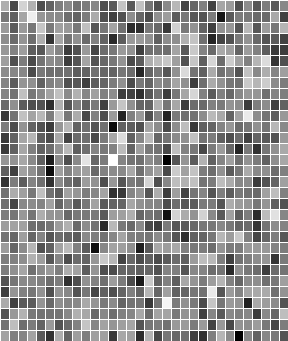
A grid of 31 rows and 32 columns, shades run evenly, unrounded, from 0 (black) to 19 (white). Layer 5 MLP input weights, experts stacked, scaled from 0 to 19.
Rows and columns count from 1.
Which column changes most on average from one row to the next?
13
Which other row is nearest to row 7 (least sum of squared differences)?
8
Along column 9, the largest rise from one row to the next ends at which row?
9
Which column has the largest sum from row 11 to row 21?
3
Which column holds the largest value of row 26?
17
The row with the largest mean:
20
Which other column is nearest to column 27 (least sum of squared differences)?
18
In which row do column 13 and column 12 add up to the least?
12
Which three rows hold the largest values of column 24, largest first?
27, 6, 28
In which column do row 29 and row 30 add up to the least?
31
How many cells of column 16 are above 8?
15
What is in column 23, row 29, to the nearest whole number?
5
